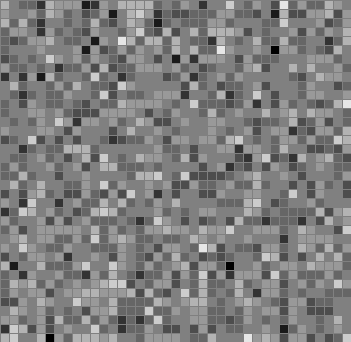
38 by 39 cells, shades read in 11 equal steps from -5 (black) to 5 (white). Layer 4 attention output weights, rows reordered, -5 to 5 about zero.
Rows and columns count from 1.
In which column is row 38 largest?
28
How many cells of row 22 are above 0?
11
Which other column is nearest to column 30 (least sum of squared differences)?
34
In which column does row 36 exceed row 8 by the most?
7
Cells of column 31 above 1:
2
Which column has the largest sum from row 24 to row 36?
23
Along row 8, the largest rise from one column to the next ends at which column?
12
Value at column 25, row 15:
0
